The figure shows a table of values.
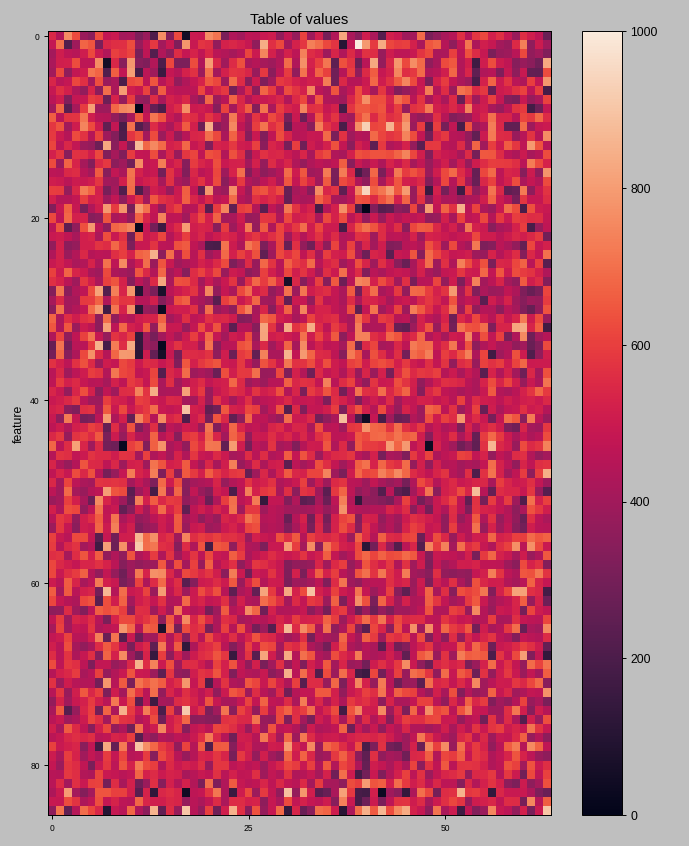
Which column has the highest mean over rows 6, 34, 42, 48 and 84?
30
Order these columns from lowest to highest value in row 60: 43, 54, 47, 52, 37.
52, 47, 43, 54, 37
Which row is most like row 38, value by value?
16
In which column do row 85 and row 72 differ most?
17
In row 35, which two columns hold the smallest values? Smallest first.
14, 11
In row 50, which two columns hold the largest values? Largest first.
54, 7
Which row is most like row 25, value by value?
6
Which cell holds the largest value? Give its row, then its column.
1, 39
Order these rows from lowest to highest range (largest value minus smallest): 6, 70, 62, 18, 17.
18, 62, 6, 70, 17
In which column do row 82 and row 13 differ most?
21
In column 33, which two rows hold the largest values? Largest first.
61, 32
